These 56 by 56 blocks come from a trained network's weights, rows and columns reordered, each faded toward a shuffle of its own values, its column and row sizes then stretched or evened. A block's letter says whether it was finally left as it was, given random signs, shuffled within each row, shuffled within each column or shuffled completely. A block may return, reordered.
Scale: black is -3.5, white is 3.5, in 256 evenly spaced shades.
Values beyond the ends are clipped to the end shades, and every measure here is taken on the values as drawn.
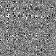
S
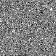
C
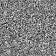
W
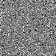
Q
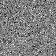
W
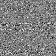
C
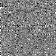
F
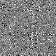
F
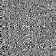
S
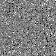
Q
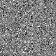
Q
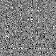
F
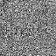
F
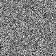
Q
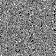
Q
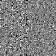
Q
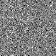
F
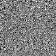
F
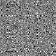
S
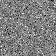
W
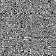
F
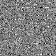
C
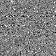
C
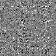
S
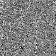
Q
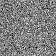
W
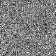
F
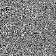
F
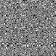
S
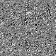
F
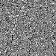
Q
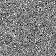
W
